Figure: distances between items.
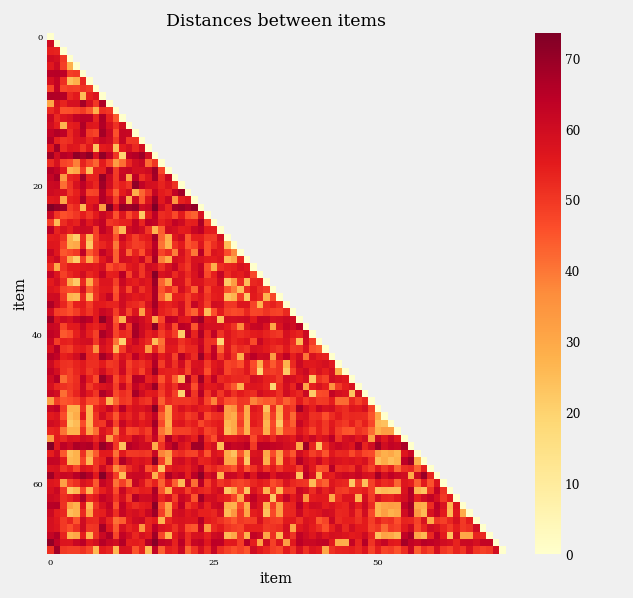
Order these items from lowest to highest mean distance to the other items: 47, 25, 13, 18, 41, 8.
18, 41, 47, 25, 13, 8
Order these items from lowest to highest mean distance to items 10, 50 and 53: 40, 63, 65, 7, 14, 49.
63, 7, 49, 65, 40, 14
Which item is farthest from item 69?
1
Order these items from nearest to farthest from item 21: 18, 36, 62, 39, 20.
36, 18, 62, 39, 20
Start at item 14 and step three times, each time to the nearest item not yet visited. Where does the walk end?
66
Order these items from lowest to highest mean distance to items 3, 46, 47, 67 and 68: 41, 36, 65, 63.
63, 36, 65, 41
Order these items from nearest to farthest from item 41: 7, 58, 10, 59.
59, 10, 58, 7
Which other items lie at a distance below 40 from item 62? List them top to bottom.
29, 34, 39, 43, 47
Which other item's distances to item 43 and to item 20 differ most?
48
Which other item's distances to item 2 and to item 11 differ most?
16
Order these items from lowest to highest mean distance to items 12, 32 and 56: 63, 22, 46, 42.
22, 63, 46, 42
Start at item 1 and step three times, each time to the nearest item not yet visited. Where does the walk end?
49
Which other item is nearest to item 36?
45
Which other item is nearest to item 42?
10
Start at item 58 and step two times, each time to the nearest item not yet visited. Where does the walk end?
65
